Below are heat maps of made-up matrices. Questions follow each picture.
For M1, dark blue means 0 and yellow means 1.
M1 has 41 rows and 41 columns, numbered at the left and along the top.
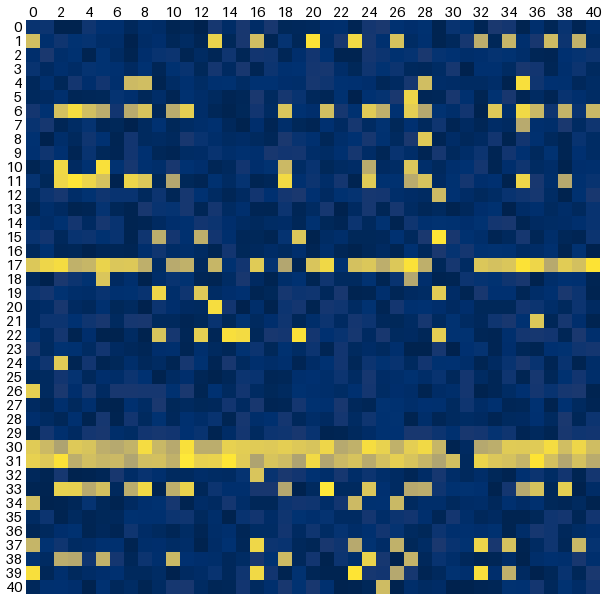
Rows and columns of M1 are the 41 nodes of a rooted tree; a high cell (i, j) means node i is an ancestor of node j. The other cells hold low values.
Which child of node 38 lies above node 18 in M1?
10
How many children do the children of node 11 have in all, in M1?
4
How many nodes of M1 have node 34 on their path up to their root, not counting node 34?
3
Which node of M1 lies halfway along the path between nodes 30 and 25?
6
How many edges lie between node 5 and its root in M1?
9
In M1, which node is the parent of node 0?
26
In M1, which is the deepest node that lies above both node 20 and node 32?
1
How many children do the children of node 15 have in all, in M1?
2
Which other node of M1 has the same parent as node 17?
22
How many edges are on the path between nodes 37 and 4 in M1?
6
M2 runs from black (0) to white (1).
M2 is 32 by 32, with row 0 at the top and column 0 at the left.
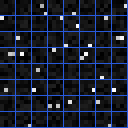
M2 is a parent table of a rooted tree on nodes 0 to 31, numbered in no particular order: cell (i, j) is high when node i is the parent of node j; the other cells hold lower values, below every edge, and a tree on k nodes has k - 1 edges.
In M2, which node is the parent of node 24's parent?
19
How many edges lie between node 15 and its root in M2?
6
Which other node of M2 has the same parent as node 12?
14
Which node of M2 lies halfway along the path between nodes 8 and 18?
11
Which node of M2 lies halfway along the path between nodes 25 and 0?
9
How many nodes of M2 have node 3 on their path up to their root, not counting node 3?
12
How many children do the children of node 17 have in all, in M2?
3
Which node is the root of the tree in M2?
6
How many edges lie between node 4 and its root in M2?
5
